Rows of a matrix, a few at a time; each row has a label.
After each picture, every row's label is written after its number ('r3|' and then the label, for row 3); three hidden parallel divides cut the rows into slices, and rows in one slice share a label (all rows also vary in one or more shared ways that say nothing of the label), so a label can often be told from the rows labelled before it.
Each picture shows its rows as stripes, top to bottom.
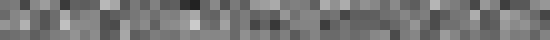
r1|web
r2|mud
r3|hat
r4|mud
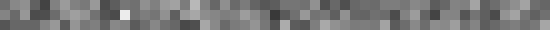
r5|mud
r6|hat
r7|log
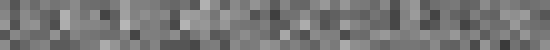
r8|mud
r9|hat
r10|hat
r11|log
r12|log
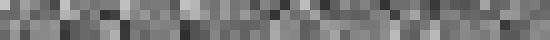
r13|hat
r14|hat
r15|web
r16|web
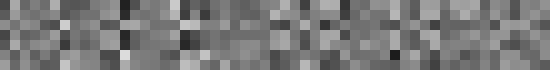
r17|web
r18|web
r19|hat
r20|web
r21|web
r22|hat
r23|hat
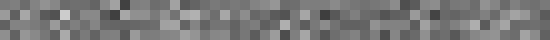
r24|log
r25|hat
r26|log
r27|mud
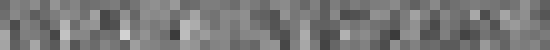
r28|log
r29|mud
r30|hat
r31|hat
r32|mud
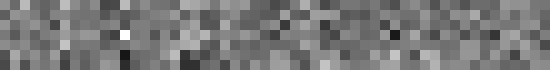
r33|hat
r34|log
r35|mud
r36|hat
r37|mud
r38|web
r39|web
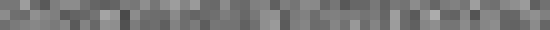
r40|mud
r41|log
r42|log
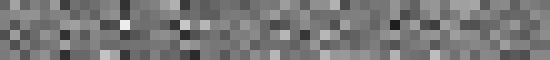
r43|web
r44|log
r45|hat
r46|web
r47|mud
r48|web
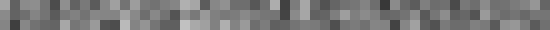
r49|mud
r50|mud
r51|hat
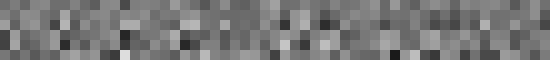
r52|log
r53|mud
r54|hat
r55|web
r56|web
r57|hat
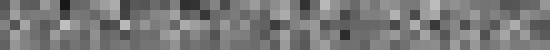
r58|web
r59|web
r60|hat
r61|log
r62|log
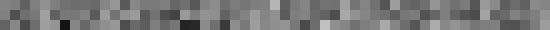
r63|log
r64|mud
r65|web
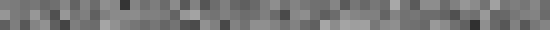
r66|log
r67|mud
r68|log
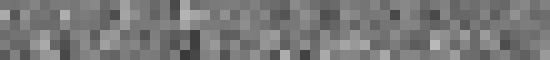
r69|mud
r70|hat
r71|mud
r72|log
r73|log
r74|log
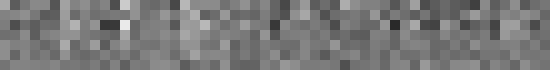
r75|hat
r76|mud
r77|hat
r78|mud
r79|mud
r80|mud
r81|log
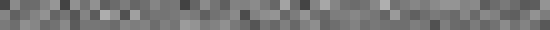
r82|log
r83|log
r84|mud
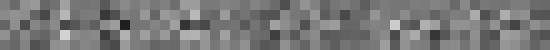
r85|mud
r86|mud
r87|web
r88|hat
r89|mud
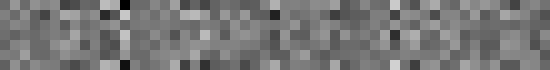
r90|web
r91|hat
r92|log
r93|mud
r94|mud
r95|mud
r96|web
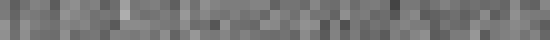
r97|mud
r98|mud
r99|mud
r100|mud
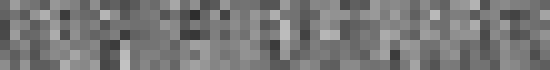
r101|log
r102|web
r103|log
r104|web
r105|mud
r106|mud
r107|hat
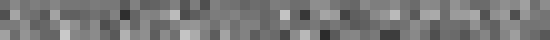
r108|log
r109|web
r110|mud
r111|hat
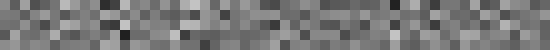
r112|hat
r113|log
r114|hat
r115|web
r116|log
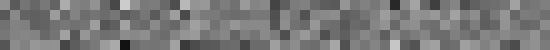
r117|hat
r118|log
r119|mud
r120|mud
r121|web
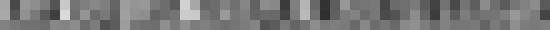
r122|hat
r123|hat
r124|mud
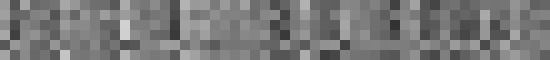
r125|hat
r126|mud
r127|hat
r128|hat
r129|log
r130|hat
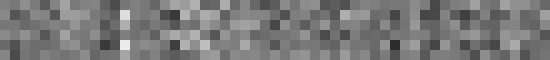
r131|mud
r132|hat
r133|mud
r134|mud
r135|hat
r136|mud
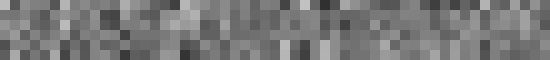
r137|hat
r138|mud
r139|mud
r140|log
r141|log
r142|web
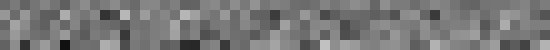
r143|log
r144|hat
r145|log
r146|log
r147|web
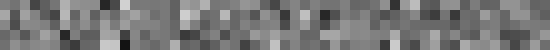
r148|hat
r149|hat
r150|mud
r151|web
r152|web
